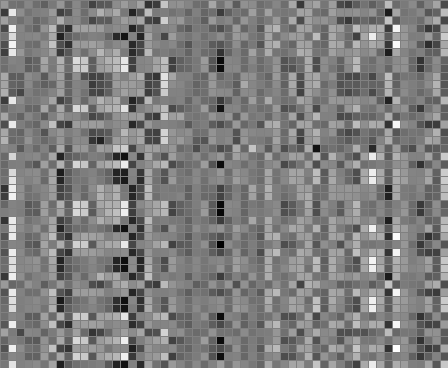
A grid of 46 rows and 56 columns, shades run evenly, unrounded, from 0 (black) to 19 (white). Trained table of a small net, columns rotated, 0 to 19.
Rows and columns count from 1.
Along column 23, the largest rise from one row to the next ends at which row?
15
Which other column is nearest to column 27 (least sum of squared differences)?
31
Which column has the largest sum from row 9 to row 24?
21
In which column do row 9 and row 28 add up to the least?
28
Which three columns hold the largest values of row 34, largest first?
47, 2, 56
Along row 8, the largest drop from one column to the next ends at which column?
17
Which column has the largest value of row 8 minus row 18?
13
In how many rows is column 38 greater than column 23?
35
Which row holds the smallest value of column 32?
36
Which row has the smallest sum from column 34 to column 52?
19
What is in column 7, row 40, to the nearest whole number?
8
